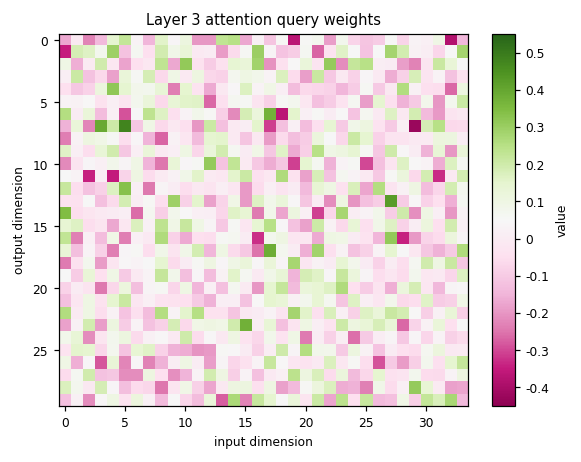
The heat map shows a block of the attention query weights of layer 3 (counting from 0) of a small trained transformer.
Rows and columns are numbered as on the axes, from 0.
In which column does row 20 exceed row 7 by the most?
29
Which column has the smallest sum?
3
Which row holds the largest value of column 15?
23
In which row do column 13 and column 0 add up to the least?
1
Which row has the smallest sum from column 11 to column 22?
0
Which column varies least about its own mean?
6
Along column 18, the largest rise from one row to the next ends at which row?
11
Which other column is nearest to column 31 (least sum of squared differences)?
25
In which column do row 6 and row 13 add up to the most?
27
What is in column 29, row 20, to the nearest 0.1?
0.2
